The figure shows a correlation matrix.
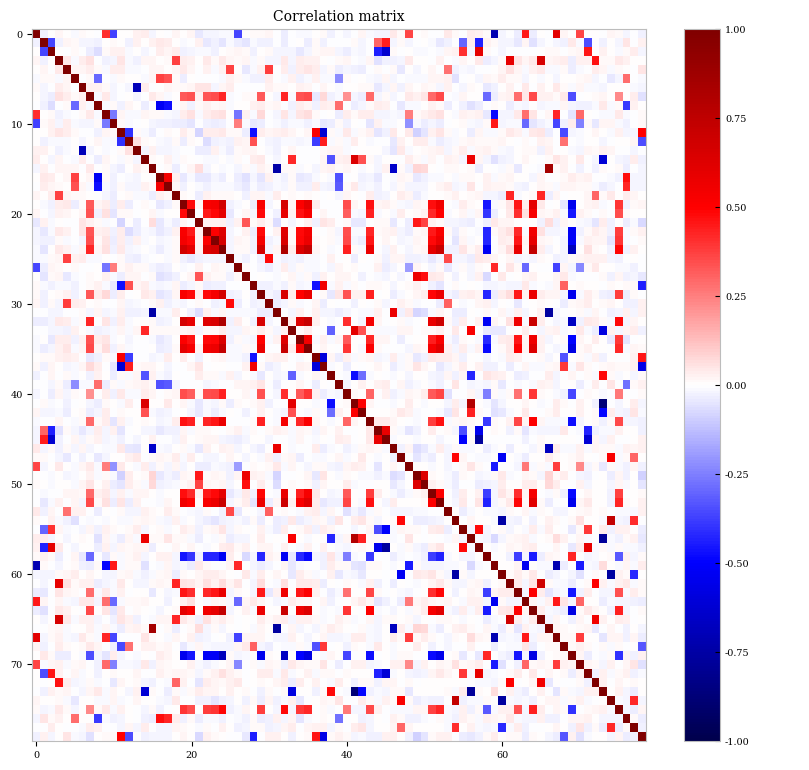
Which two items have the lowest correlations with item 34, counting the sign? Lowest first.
69, 58
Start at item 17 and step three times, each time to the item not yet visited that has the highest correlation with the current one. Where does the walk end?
5
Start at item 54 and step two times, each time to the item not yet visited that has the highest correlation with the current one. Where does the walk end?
47
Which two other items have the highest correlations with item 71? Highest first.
57, 2
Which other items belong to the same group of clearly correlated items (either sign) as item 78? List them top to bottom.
11, 12, 28, 36, 37, 68
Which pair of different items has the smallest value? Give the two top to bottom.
41, 73
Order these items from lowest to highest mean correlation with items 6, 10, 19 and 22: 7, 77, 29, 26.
77, 26, 7, 29
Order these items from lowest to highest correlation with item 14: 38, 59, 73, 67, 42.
73, 38, 59, 67, 42
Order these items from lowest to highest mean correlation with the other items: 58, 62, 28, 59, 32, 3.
58, 59, 28, 3, 62, 32
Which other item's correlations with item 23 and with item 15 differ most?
66
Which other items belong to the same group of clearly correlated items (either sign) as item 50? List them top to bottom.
21, 27, 49
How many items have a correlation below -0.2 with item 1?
4
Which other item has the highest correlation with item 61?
65
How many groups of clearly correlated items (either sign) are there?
12
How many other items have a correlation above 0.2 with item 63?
5
